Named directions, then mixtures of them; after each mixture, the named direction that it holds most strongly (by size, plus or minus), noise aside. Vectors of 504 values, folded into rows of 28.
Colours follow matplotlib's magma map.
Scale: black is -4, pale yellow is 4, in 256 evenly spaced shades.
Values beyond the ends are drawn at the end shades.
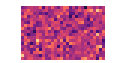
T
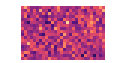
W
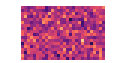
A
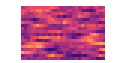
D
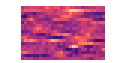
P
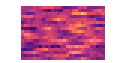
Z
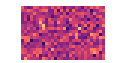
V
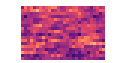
D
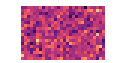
T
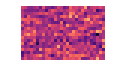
T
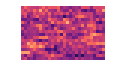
D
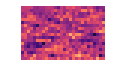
D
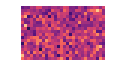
T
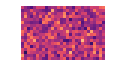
A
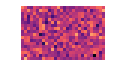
V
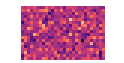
A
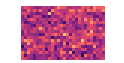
W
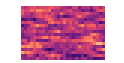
D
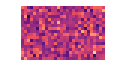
V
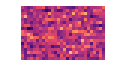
A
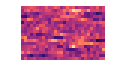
P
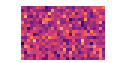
A
